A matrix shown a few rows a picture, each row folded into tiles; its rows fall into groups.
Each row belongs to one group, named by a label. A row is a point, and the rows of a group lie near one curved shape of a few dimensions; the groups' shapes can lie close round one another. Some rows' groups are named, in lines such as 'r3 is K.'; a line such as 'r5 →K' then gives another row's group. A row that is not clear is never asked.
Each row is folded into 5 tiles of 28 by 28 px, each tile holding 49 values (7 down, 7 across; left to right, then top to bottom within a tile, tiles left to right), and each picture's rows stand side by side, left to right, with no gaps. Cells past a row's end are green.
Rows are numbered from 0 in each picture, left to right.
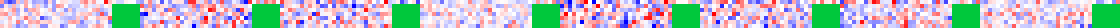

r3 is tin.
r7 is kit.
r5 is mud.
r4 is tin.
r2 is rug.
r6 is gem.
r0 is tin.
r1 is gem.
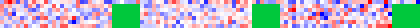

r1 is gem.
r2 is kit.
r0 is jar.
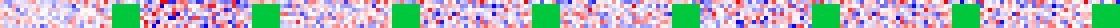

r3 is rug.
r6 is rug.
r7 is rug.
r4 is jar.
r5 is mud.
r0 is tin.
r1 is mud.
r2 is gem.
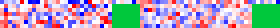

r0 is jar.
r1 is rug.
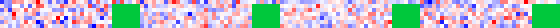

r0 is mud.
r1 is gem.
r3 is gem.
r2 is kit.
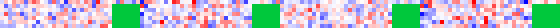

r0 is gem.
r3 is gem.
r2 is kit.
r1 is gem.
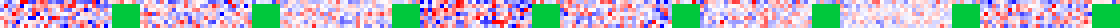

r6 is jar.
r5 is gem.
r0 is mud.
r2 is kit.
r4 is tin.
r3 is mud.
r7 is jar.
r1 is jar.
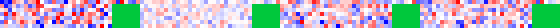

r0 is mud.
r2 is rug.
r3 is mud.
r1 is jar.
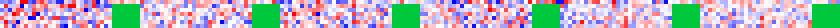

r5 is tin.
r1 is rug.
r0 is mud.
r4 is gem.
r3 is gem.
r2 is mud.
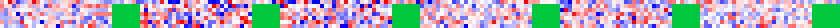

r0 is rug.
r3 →gem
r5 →tin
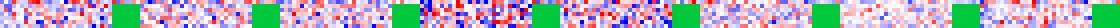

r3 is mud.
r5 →jar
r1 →gem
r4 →rug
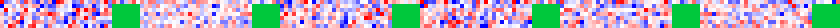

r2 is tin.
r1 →rug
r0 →rug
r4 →rug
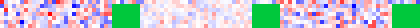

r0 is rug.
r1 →jar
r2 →rug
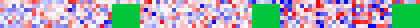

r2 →mud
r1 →jar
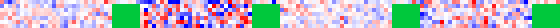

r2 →tin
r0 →tin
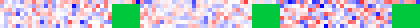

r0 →rug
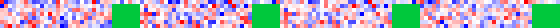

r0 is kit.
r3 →gem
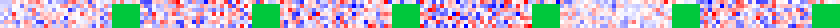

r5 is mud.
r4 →tin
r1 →mud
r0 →mud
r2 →rug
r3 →rug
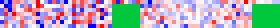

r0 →mud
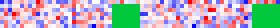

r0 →mud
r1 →gem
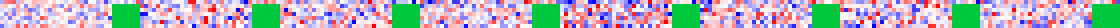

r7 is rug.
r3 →gem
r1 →gem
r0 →jar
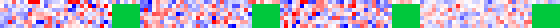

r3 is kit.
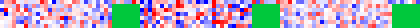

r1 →mud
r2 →rug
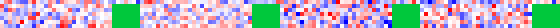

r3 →jar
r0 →tin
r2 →rug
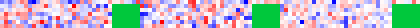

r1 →gem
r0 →jar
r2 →tin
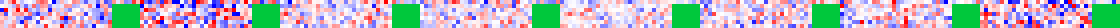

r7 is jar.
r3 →gem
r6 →gem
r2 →gem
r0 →tin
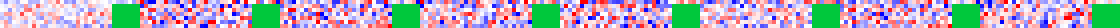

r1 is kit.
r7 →tin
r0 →kit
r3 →rug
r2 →kit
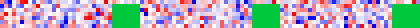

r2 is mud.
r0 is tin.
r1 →tin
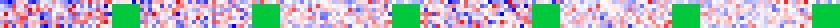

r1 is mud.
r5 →tin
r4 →kit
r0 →jar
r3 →jar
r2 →kit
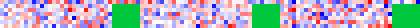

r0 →gem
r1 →rug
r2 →kit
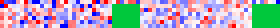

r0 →kit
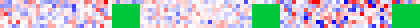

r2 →mud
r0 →tin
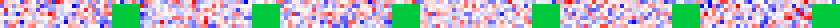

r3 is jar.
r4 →jar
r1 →gem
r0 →rug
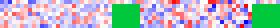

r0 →jar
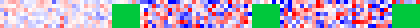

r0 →tin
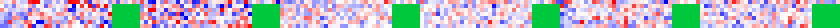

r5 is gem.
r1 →kit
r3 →rug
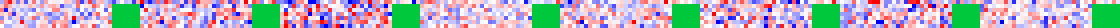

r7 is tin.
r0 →jar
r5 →mud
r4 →gem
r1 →rug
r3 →jar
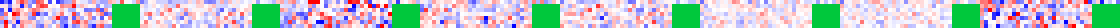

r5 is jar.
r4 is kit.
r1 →kit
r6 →jar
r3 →tin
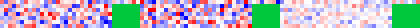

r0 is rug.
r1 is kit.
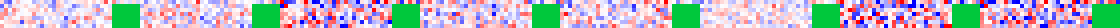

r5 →jar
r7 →kit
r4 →tin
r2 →kit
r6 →rug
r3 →rug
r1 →kit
